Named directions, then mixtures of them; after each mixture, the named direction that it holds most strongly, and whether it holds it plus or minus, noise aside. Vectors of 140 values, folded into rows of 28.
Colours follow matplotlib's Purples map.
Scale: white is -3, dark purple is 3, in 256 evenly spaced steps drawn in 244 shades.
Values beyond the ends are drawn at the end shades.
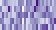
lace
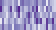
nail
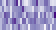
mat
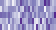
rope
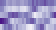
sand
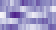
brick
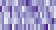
mat, minus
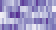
brick, plus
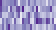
nail, plus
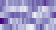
sand, plus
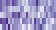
rope, minus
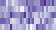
sand, plus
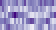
sand, plus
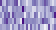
mat, plus
